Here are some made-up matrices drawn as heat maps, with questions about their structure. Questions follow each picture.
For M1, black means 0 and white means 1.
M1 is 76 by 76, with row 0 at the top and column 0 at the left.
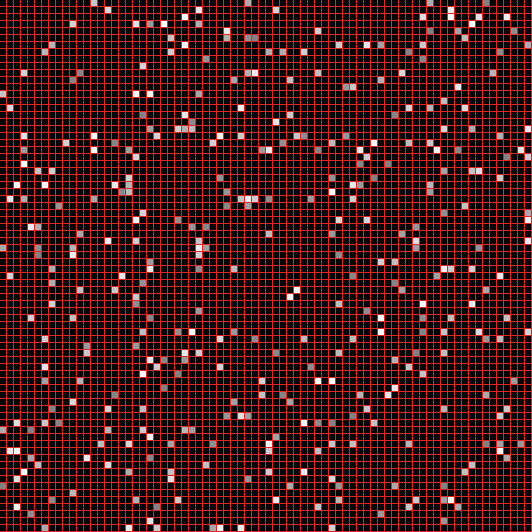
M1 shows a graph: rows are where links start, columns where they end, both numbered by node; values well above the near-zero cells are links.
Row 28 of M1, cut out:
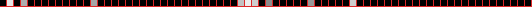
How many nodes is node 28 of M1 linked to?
9
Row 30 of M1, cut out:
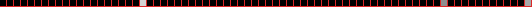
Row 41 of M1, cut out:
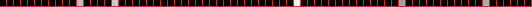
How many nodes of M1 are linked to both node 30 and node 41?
0
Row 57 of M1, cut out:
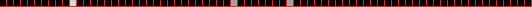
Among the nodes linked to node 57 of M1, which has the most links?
node 10
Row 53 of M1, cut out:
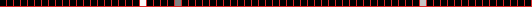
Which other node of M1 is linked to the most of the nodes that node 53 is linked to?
node 47
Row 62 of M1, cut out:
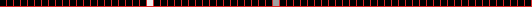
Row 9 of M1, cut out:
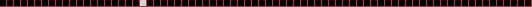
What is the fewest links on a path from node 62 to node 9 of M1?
6
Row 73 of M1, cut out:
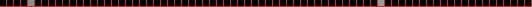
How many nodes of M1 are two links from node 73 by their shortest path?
8
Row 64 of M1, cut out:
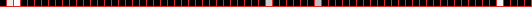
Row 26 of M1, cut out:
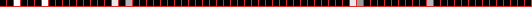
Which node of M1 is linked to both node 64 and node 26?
node 2
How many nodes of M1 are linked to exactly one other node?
3
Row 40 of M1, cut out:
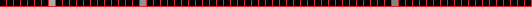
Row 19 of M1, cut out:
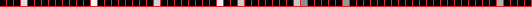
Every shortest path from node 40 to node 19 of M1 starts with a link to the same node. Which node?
node 7
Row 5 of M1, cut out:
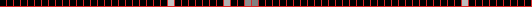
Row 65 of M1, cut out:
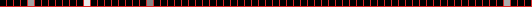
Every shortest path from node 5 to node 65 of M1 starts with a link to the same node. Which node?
node 32
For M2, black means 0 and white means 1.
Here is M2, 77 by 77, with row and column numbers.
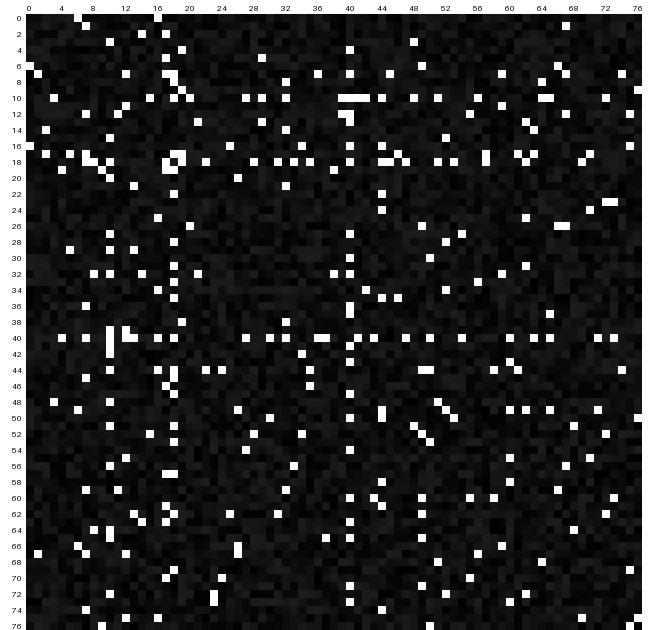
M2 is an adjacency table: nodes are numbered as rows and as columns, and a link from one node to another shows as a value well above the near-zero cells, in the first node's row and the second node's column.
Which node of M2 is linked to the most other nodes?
node 40
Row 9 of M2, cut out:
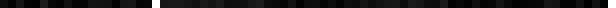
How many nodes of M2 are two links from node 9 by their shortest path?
6
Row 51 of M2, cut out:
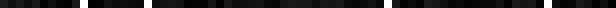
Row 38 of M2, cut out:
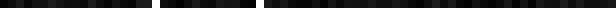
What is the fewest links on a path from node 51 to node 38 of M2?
3
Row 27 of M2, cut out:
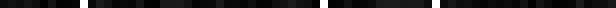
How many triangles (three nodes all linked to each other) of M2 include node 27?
2
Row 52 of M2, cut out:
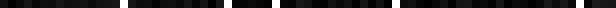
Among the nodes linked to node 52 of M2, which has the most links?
node 49
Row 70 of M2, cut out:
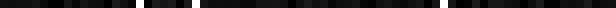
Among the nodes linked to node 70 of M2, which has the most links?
node 17
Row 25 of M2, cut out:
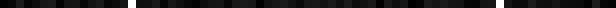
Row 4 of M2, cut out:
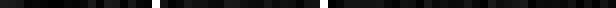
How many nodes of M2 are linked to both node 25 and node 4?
0
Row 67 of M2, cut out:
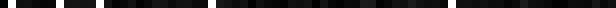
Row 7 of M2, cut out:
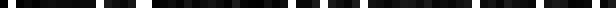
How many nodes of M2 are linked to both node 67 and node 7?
2
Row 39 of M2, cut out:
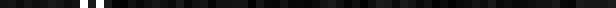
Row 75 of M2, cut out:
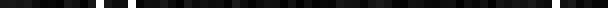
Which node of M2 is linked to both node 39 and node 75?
node 12
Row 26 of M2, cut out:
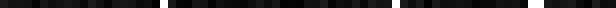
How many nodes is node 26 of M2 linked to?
4
